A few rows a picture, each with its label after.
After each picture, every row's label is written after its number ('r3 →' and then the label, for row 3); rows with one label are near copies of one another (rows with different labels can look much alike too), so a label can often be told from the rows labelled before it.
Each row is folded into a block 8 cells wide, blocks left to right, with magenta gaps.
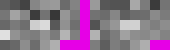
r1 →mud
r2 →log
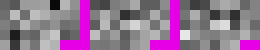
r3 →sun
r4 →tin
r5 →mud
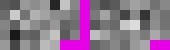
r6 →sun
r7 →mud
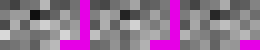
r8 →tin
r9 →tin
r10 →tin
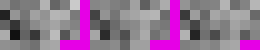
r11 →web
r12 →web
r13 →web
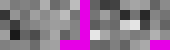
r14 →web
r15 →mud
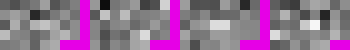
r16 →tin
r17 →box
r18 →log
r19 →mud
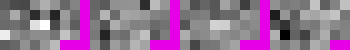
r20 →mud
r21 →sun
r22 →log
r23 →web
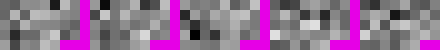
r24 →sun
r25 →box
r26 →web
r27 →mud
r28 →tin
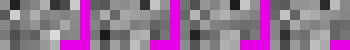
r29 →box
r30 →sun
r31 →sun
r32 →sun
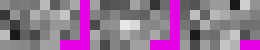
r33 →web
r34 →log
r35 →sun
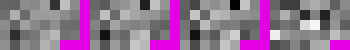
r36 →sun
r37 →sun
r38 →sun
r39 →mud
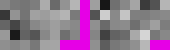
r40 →web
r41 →box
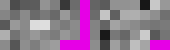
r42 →log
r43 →sun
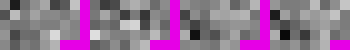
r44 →box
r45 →mud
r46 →web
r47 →web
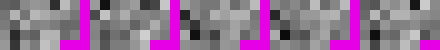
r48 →sun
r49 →box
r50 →web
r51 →web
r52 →sun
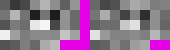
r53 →mud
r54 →mud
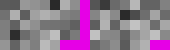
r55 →sun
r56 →tin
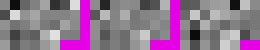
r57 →box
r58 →box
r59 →sun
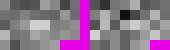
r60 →log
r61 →tin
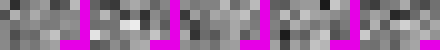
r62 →box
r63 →mud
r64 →web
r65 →sun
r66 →tin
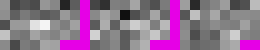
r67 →log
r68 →tin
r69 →box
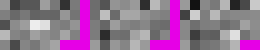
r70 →log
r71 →sun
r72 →box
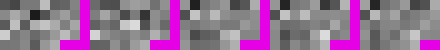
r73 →tin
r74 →mud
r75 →box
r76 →box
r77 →box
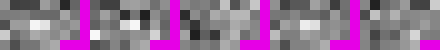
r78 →log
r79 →mud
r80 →web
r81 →log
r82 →box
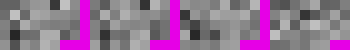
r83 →sun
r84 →sun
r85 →web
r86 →tin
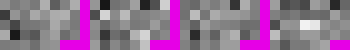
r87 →web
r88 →box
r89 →sun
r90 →log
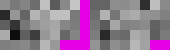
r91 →web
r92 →sun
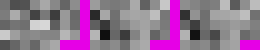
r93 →mud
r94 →web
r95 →web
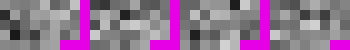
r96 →web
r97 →tin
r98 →sun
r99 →mud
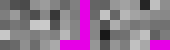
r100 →mud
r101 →sun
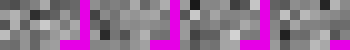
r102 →tin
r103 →web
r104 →box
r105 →sun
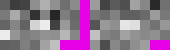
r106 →mud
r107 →log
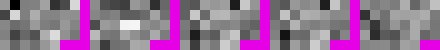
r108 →box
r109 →log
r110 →sun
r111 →sun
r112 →web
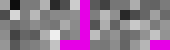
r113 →box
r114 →tin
